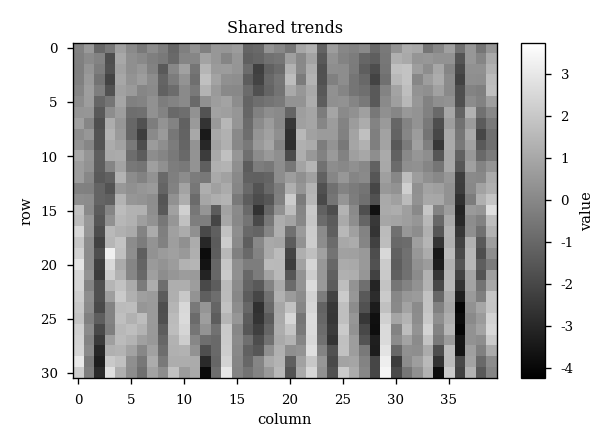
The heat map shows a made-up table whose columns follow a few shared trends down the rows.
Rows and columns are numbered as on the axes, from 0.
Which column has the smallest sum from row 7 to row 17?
36
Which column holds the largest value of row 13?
31
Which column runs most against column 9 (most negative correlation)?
24
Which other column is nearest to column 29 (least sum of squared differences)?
0
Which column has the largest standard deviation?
12
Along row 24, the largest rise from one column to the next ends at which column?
29
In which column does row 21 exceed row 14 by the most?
3
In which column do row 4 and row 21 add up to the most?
22
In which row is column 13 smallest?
16
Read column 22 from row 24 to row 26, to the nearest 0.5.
2.5 2.5 2.5
